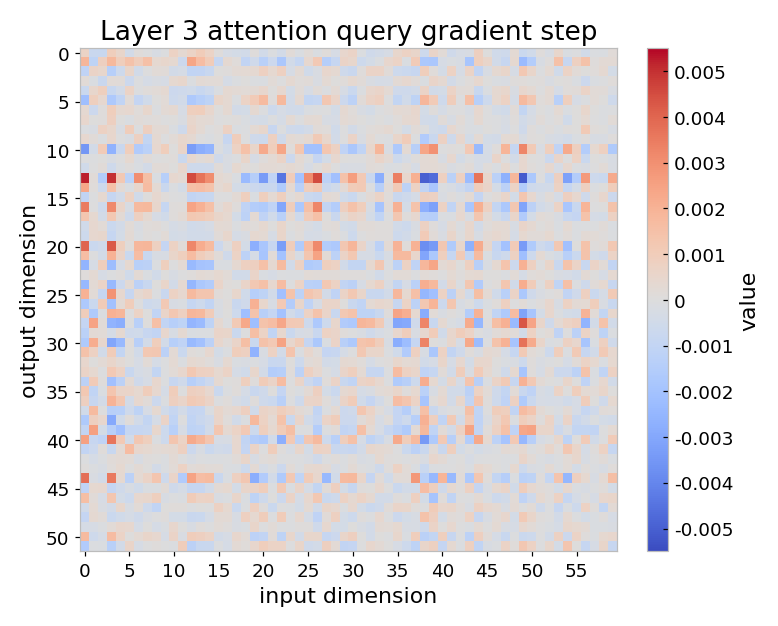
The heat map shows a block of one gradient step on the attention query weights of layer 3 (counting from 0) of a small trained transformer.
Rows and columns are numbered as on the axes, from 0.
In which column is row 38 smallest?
3
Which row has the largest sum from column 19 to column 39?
10
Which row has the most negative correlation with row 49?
46
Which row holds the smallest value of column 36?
28
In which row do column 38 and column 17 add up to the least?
13
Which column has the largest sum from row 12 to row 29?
26
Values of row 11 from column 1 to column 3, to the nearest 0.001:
0 0 0
